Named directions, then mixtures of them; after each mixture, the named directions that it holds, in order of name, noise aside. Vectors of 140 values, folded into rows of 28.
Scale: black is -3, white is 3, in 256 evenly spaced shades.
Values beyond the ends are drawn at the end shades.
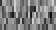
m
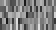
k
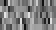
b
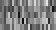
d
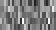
b, d.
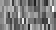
d.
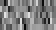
b.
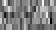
b, m.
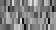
b, d.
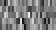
b, m.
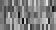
d.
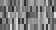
d, k.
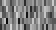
k, m.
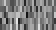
k.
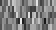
b, m.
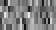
b.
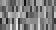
k.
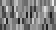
k, m.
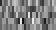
b, m.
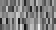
b, k.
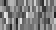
b, k.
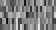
k.
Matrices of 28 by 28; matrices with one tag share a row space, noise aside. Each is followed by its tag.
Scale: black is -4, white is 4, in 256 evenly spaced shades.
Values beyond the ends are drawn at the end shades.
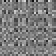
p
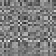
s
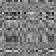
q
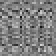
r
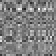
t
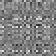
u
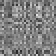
u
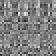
s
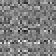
s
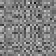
u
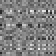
t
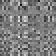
s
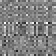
p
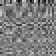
t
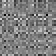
p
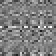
r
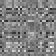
q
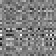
t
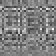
q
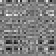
q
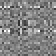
s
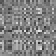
u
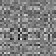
s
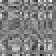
r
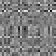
s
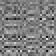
q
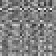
r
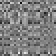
s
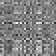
u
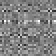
s
